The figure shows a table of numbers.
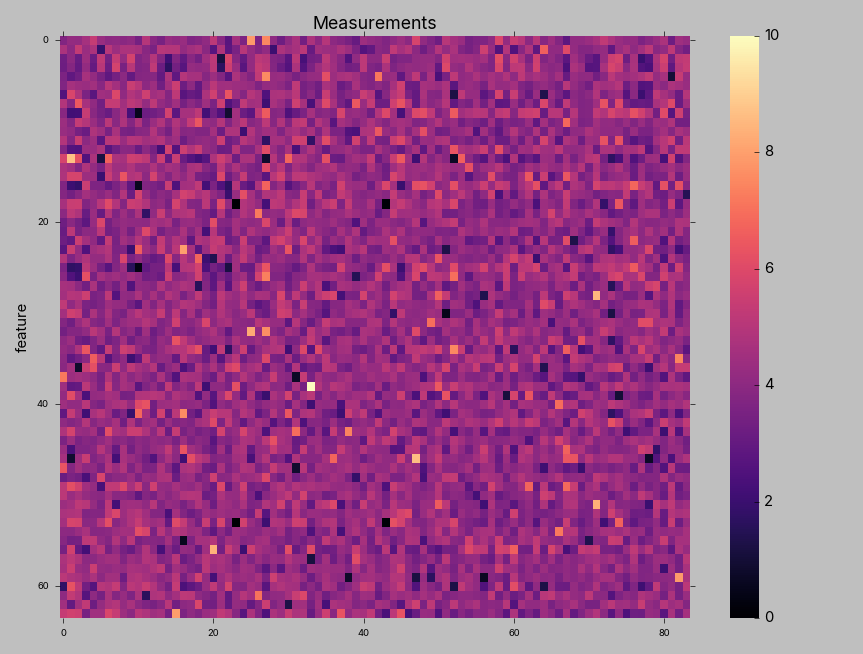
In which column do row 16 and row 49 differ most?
10
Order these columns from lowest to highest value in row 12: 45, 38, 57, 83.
45, 57, 38, 83
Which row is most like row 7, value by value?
11
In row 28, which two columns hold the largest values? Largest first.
71, 50
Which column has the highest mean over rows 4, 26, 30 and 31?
27
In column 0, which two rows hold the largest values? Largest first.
37, 47
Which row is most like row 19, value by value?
61
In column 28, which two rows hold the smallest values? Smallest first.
1, 42
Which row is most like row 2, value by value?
3
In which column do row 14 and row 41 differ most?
16
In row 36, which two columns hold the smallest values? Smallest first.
2, 64
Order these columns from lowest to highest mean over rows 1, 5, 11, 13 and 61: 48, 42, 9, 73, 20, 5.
5, 73, 42, 20, 48, 9
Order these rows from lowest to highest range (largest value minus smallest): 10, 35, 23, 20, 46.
20, 10, 35, 23, 46
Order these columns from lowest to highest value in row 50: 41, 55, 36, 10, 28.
55, 10, 36, 28, 41
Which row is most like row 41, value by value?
23
